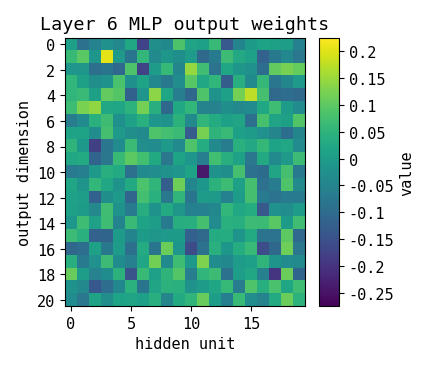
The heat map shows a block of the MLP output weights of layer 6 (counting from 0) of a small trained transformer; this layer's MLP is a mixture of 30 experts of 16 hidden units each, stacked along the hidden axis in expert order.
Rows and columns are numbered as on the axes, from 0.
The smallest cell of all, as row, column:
10, 11
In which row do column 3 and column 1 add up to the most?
1
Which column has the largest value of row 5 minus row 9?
2
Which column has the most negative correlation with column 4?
17
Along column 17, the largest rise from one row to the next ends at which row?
19
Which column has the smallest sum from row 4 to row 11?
8
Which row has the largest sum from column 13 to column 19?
14
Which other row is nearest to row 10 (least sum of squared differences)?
13
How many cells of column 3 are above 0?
10
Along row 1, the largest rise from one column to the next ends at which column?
3
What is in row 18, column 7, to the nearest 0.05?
0
